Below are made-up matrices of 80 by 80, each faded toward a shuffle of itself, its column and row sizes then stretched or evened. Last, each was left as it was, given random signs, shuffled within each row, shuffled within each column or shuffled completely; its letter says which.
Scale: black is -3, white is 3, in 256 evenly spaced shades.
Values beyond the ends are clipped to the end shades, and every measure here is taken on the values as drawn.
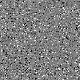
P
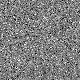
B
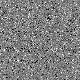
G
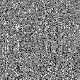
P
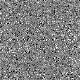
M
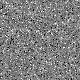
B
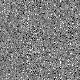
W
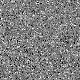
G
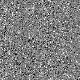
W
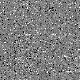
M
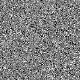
M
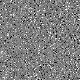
P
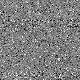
G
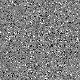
M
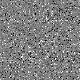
P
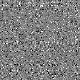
P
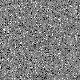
W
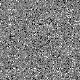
M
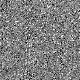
W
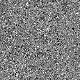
W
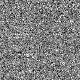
G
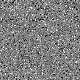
G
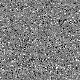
G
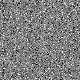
W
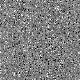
W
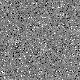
G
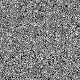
G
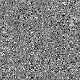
P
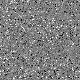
G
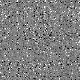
P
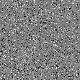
W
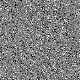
W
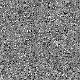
M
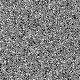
B
